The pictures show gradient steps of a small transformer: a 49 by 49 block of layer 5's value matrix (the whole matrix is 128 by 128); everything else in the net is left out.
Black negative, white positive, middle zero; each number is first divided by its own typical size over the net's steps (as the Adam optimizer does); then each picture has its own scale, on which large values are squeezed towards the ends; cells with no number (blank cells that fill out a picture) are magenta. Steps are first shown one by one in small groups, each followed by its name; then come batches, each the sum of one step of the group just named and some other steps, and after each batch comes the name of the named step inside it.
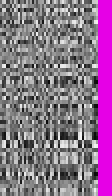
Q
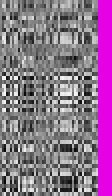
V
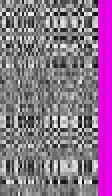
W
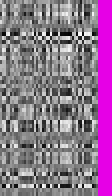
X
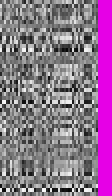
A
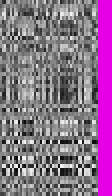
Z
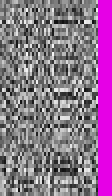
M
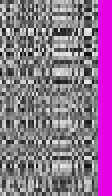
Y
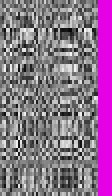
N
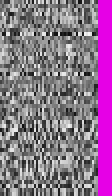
X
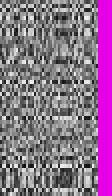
Z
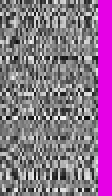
M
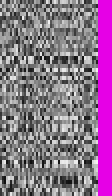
V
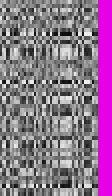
X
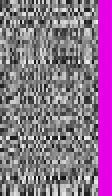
Q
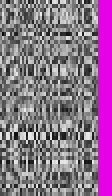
X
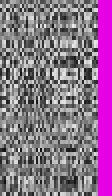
V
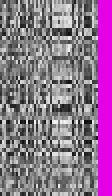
X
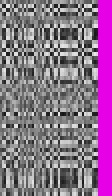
N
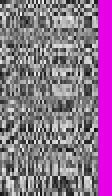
W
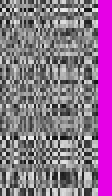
Q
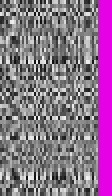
M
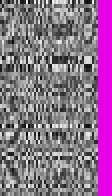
Z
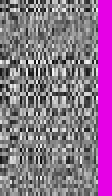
M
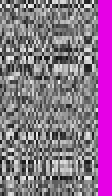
A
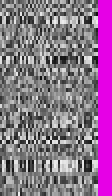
W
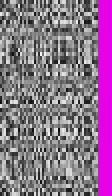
A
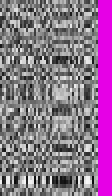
V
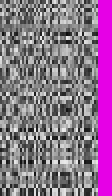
X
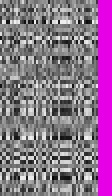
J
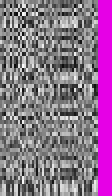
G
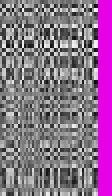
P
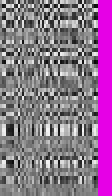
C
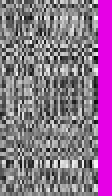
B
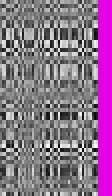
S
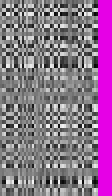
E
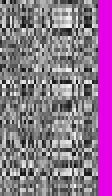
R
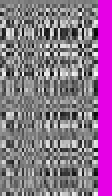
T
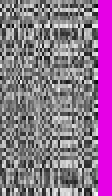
P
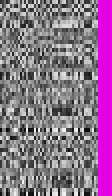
G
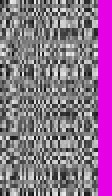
T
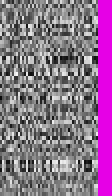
B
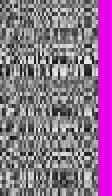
T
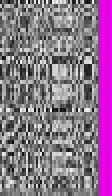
R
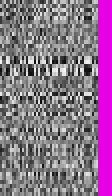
B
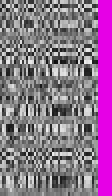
C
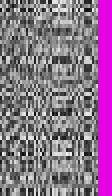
J
